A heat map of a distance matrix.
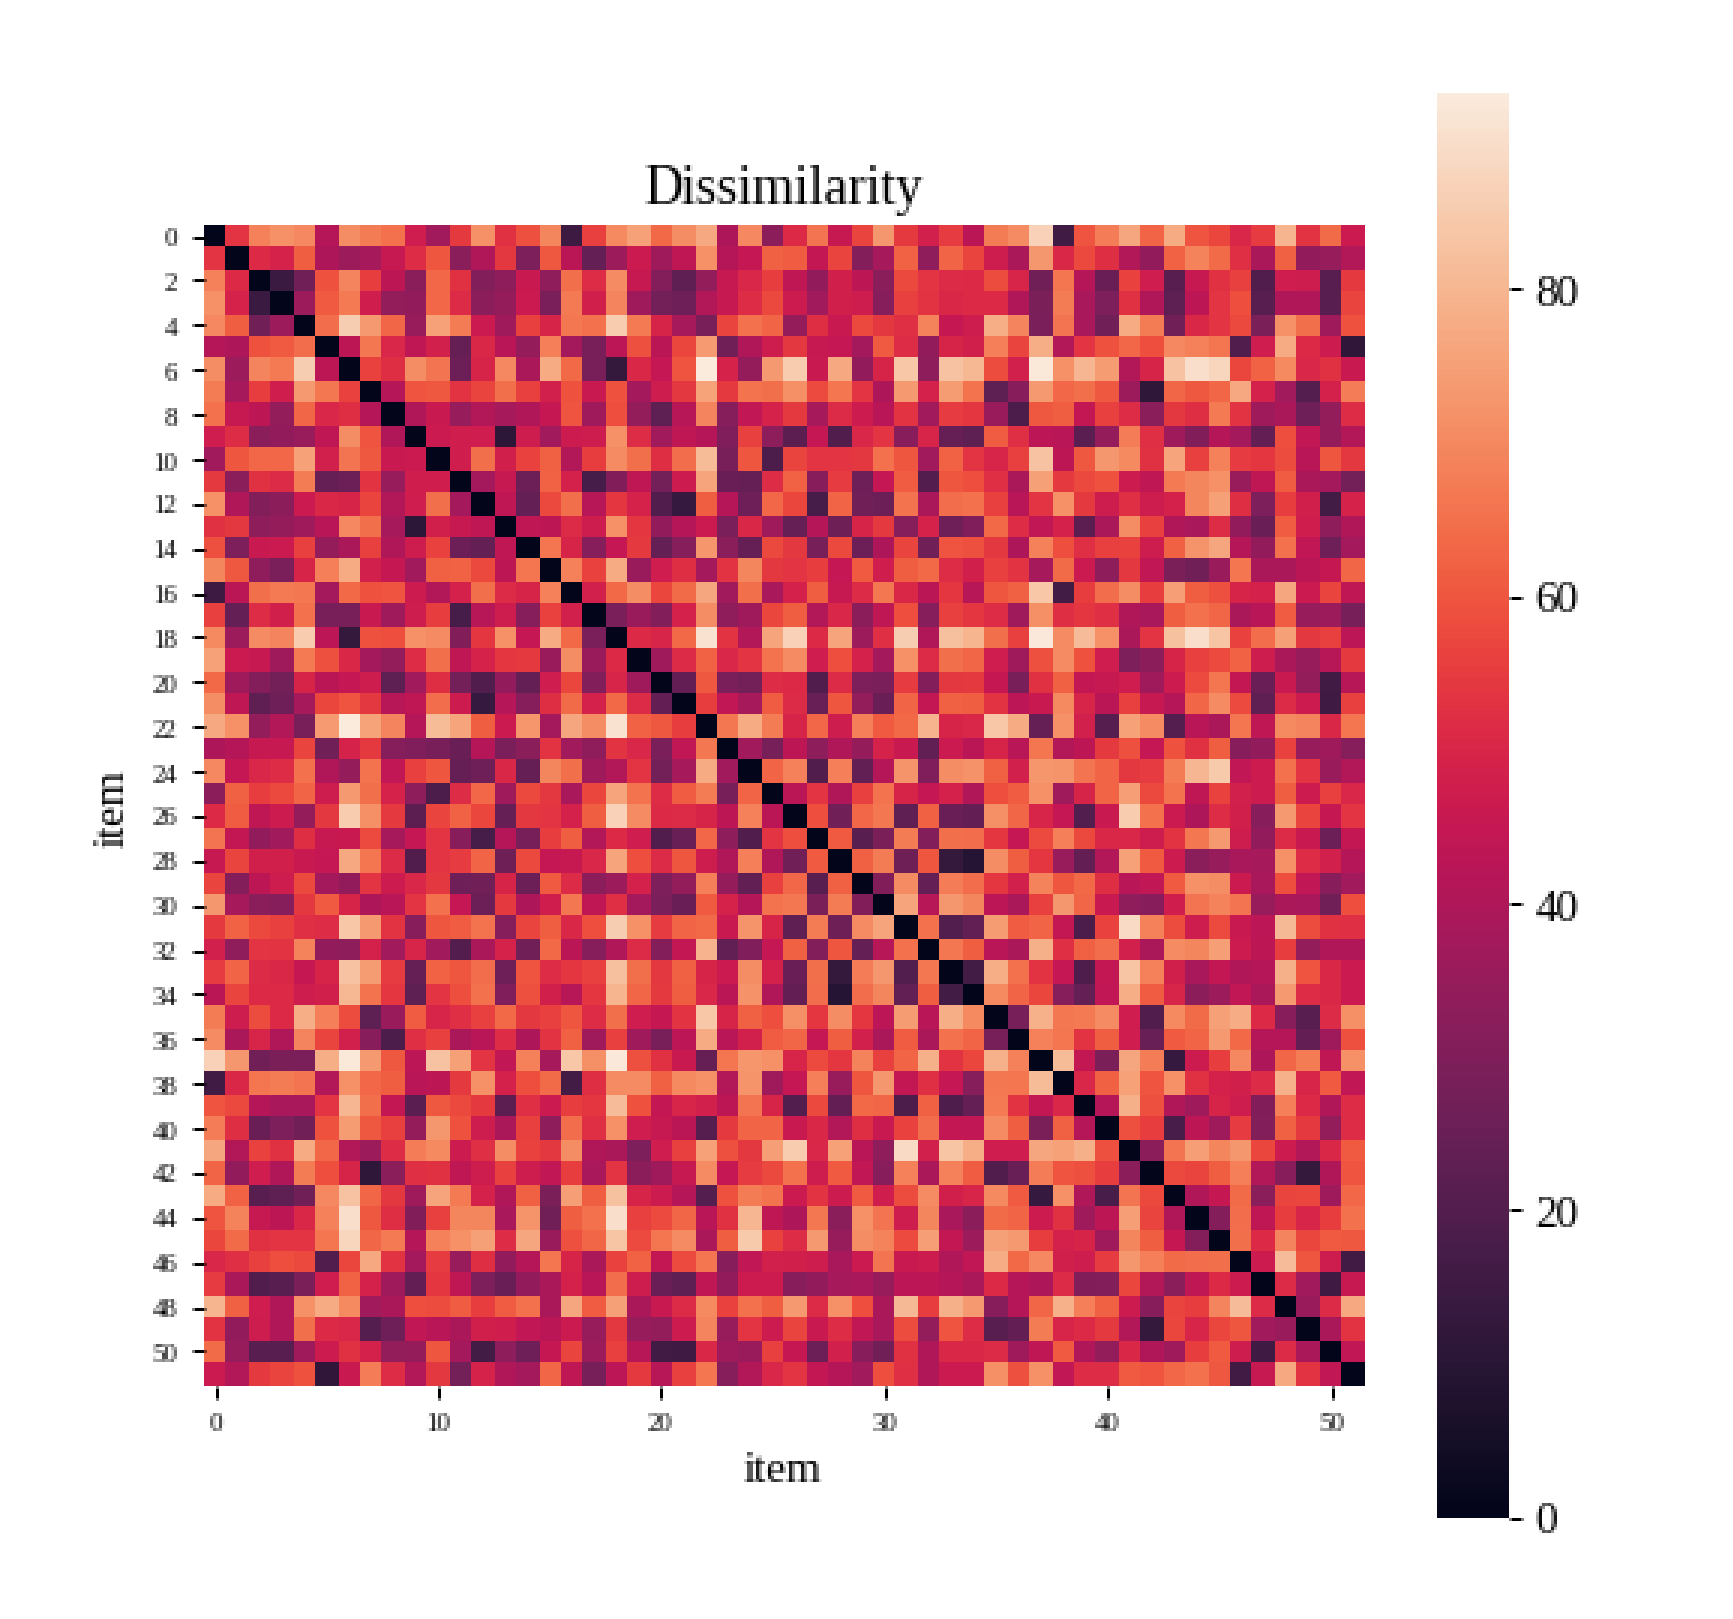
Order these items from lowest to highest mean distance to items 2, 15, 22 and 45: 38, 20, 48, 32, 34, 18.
34, 20, 48, 38, 32, 18
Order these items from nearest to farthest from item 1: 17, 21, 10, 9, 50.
17, 50, 21, 9, 10
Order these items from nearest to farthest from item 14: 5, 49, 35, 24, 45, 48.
24, 5, 49, 35, 48, 45
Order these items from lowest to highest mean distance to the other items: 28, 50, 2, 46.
50, 2, 28, 46
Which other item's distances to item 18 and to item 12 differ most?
21
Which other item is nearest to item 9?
13
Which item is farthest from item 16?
37
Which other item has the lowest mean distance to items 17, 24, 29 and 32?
11
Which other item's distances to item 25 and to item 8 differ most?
36
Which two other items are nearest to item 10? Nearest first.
25, 23
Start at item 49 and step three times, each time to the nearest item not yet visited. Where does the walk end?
35
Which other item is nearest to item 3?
2
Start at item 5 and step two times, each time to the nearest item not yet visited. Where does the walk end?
46
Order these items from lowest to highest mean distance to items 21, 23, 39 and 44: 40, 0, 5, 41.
40, 5, 0, 41
